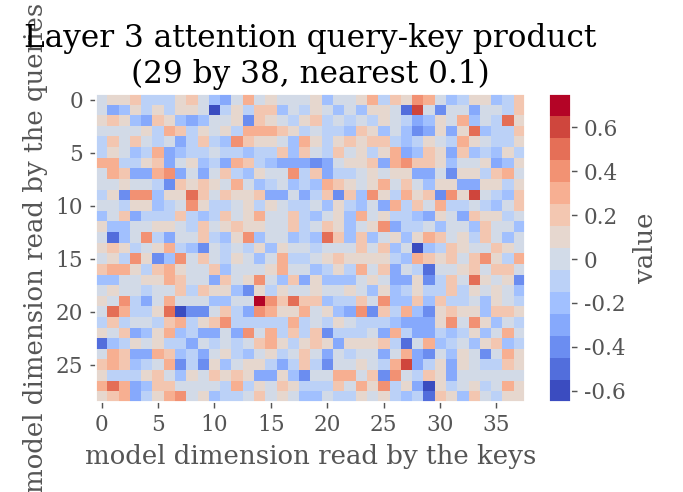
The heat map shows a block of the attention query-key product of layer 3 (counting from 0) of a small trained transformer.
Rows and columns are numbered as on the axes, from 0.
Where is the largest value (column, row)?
14, 19
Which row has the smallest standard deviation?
18
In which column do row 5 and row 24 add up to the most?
5
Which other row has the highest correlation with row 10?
0
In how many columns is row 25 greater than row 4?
11
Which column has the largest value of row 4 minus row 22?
12
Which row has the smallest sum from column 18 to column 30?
17
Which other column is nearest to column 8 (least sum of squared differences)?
24
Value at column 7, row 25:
-0.4
